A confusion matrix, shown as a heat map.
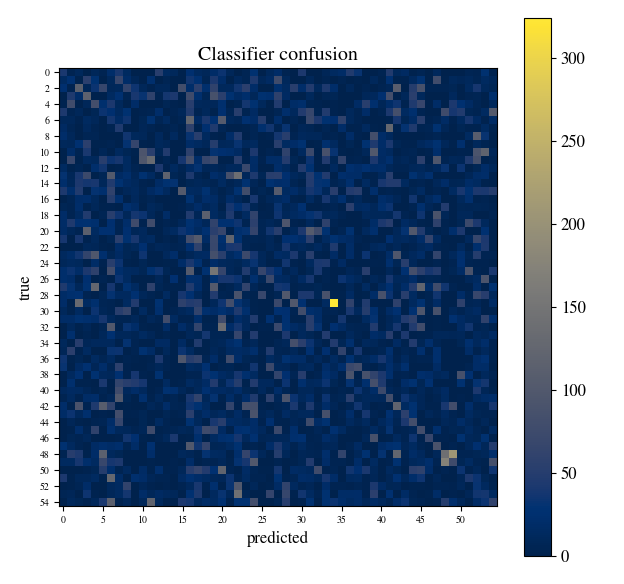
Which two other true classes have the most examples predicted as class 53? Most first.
10, 26
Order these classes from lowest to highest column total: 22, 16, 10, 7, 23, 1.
10, 1, 23, 7, 22, 16
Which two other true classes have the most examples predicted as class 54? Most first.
5, 49
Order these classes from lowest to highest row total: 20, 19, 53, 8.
8, 53, 19, 20
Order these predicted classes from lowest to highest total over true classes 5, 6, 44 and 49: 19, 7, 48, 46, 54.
46, 19, 7, 54, 48
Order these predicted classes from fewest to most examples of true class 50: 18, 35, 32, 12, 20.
35, 12, 18, 32, 20
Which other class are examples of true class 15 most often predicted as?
27
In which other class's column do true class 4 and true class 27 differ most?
19
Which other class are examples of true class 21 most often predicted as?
17
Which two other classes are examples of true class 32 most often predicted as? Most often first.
20, 6
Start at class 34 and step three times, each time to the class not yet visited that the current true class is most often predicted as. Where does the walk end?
42
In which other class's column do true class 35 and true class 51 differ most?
6
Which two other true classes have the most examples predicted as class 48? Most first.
49, 5
